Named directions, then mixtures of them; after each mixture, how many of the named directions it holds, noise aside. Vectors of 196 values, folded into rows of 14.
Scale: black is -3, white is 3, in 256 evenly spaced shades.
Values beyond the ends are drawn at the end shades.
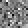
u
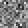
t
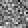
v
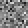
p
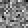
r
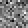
three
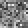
two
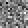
four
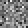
four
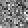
three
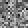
four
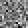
four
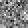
four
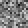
three
